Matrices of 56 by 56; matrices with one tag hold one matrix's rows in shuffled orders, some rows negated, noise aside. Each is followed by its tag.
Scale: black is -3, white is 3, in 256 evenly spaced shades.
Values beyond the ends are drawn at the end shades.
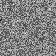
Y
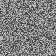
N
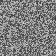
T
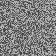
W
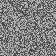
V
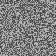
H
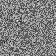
V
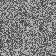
N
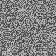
Y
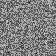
W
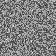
Y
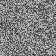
H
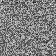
H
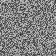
V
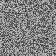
H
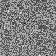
Y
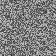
Y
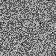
N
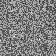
T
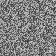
N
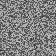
T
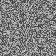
Y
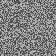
V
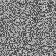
H
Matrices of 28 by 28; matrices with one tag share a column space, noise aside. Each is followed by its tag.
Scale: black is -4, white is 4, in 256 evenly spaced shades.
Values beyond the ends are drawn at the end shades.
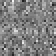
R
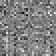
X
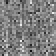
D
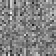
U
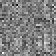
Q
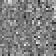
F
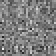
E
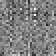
U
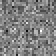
R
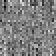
R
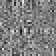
R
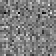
X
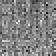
D
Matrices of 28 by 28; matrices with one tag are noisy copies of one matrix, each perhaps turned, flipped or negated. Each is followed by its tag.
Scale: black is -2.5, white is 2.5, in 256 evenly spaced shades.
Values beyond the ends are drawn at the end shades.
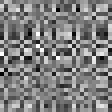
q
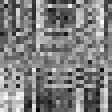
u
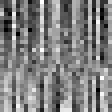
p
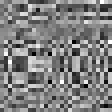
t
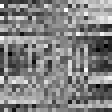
u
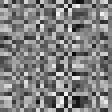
q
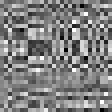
t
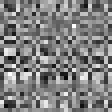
q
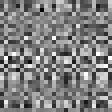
q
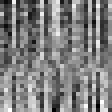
p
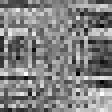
u
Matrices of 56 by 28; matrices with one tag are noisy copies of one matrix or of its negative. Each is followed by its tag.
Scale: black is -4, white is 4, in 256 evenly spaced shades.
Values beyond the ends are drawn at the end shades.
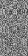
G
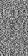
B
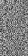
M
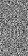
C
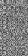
M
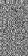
M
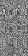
G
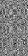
G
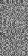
M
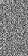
M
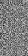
M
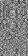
B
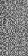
M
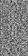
C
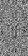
C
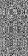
G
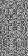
G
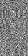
B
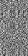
B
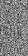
C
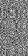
B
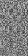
G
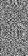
C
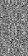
C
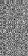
M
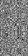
C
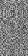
B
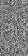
C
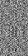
C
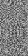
C
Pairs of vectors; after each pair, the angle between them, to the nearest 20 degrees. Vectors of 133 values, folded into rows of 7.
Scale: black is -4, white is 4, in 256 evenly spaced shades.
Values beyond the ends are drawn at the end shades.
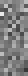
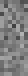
140 degrees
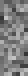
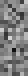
60 degrees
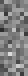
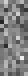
80 degrees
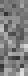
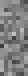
120 degrees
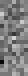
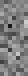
60 degrees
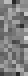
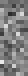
100 degrees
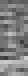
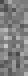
100 degrees
